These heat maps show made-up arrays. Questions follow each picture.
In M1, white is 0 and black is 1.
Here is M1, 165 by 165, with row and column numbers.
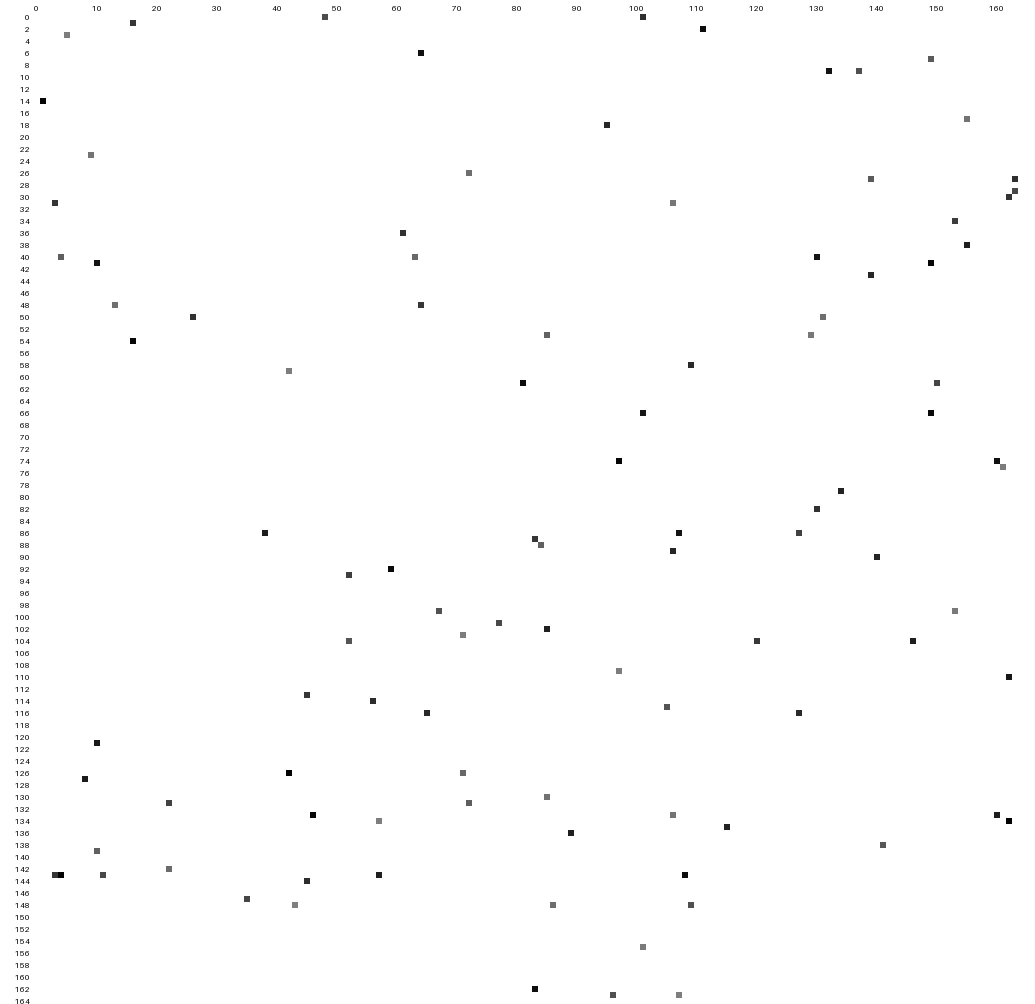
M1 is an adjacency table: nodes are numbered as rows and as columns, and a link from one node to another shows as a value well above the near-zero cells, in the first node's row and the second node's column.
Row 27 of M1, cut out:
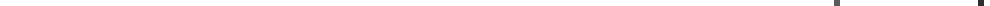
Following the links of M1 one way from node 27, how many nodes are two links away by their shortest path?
3
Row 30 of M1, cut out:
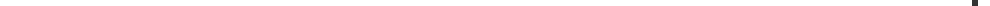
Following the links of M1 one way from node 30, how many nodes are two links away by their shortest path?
1
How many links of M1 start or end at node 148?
3
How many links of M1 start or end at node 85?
3
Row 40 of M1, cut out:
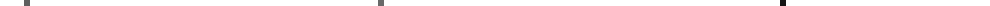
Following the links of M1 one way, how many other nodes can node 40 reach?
4
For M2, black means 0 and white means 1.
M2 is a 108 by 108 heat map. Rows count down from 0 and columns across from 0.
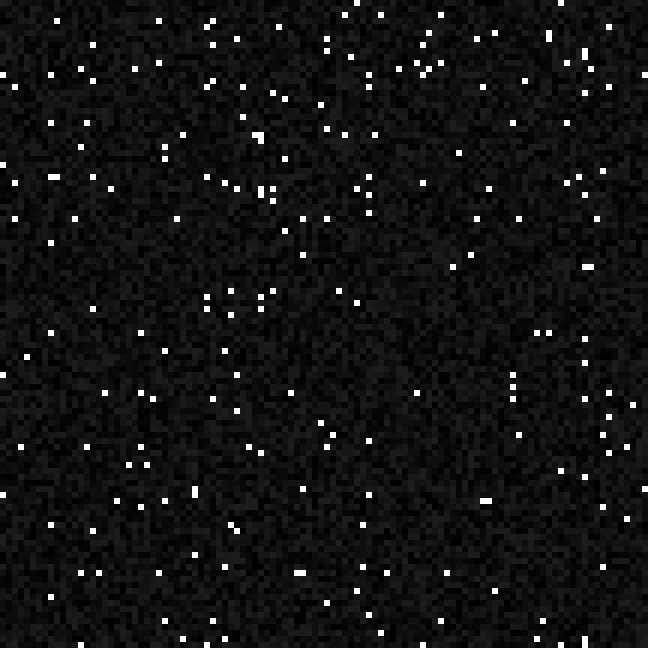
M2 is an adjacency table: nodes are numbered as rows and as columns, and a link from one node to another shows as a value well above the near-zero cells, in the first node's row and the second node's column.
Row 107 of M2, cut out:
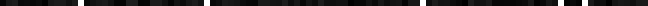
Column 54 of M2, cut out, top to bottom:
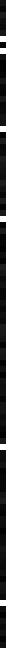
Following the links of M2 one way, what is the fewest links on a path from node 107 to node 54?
4
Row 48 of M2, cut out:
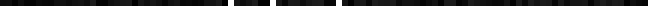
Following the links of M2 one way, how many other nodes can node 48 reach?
5
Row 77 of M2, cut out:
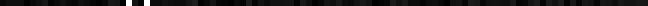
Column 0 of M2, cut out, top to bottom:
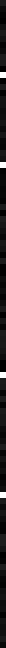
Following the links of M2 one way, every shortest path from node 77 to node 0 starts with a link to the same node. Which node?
node 24
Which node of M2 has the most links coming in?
node 97
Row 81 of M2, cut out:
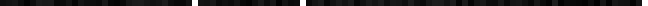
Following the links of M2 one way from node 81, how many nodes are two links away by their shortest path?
8
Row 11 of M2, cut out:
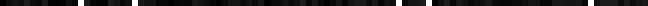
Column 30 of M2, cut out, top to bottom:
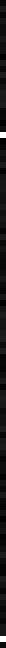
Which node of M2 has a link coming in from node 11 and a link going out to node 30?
node 22
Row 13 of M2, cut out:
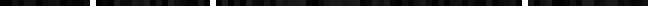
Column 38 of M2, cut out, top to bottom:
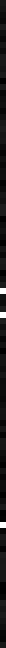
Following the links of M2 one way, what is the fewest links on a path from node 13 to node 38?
2
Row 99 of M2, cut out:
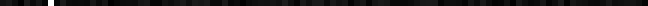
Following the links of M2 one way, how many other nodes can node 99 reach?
3
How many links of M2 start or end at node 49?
3
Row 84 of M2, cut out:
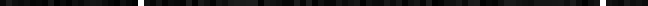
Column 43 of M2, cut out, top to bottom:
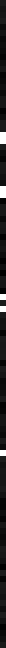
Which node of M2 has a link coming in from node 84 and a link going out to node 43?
node 23
